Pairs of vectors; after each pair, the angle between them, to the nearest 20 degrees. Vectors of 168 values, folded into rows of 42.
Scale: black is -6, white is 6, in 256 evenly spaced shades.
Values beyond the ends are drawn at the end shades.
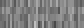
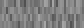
100 degrees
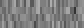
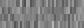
40 degrees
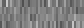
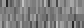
160 degrees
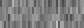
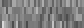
80 degrees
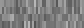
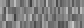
80 degrees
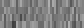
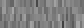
80 degrees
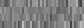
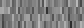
60 degrees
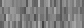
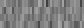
100 degrees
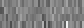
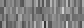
40 degrees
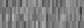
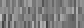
60 degrees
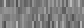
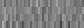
80 degrees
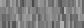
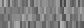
60 degrees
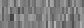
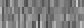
60 degrees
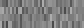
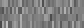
160 degrees
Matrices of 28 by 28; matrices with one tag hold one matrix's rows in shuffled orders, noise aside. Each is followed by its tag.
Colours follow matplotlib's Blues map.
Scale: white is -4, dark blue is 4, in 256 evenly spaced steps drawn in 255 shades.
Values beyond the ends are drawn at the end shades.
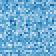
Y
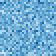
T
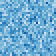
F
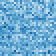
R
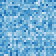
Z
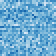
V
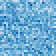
V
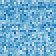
R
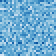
T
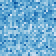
Z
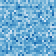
Y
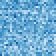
Z
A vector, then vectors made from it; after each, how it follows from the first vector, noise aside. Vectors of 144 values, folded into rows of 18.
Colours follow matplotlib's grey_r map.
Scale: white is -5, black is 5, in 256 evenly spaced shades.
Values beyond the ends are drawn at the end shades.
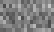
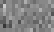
reversed, negated, partly zeroed.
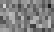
negated.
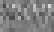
partly zeroed.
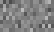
reversed, negated, partly zeroed.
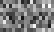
scaled up.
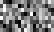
reversed, negated, scaled up.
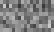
negated.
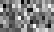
scaled up.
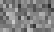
negated.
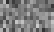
wrapped around.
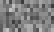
wrapped around, negated.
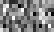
reversed, negated, scaled up.
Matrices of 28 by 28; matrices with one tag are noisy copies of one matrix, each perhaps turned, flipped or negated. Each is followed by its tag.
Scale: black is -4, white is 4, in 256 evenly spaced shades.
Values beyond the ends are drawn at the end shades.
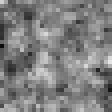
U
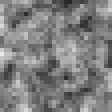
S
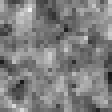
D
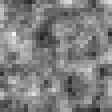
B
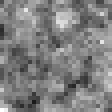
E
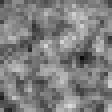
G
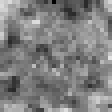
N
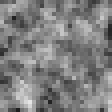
D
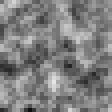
G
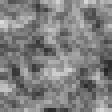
S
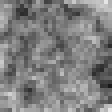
N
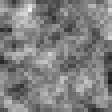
D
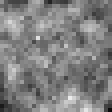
N
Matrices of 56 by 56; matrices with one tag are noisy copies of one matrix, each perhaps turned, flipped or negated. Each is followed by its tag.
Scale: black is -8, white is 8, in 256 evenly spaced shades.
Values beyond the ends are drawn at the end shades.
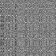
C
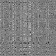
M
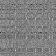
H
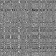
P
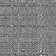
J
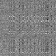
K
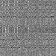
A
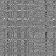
P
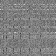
H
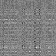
K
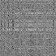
M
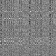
J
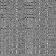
A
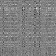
K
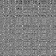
C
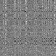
J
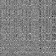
C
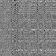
J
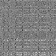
C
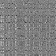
C
